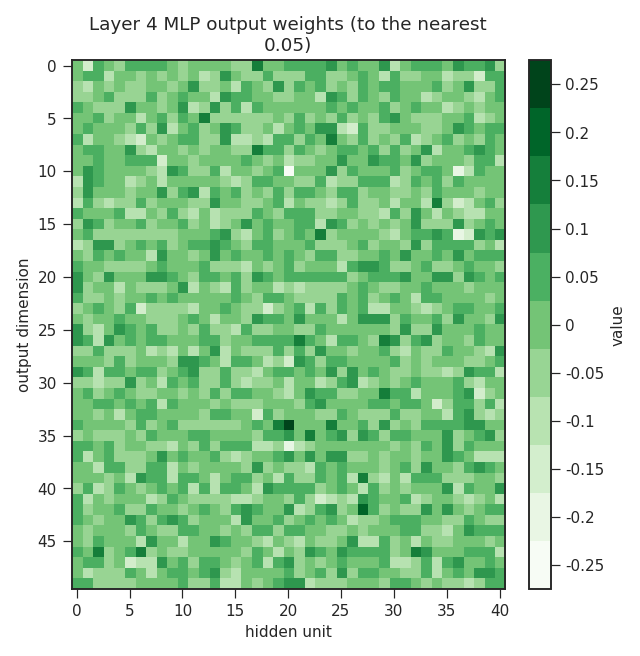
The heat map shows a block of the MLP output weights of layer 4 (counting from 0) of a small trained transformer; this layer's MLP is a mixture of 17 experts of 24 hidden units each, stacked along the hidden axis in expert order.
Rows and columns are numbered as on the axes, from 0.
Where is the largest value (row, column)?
34, 20
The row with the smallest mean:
41
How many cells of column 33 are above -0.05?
33
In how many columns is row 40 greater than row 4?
18
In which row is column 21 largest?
26
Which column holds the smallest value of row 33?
17
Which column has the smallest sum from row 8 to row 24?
16
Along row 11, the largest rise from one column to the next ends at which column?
1
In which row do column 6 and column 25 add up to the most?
46
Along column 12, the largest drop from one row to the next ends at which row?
6
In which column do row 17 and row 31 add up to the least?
38
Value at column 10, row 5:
0.05
